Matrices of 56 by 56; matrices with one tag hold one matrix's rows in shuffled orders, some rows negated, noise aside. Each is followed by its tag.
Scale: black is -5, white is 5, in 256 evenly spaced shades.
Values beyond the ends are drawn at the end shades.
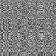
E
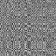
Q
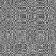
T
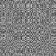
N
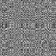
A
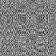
T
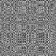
T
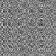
E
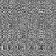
E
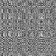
E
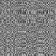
T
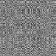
N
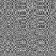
T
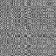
Q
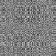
N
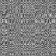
A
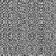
E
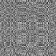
T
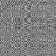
Q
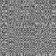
A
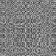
N
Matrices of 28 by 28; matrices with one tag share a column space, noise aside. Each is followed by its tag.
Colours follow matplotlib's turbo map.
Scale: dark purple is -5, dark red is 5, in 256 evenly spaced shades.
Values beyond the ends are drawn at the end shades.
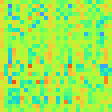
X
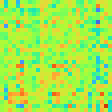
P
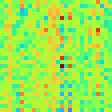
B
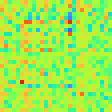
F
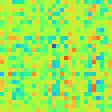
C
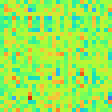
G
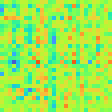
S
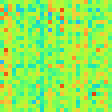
F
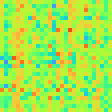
S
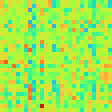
P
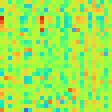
G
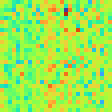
F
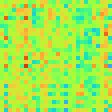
B
